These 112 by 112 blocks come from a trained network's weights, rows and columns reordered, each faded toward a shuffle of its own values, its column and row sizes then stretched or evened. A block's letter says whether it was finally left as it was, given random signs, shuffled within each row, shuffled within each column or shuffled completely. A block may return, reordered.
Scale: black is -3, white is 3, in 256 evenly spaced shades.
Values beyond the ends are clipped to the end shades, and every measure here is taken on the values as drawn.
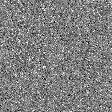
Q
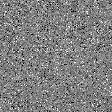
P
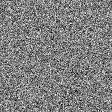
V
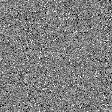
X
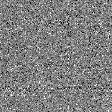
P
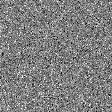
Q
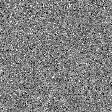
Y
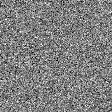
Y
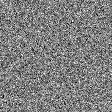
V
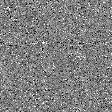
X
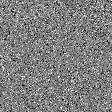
V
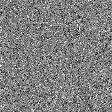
Q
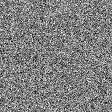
V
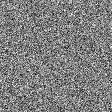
V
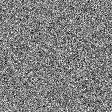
V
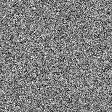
V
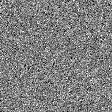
Q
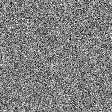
Y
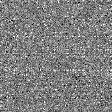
P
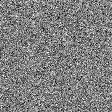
V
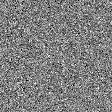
Q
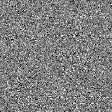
P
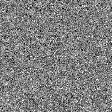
P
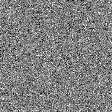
X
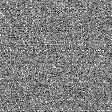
Y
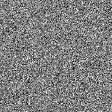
X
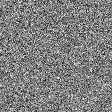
V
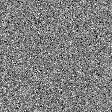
Q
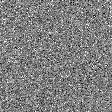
V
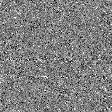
X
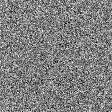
Y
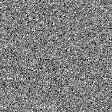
P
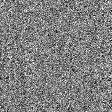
Q
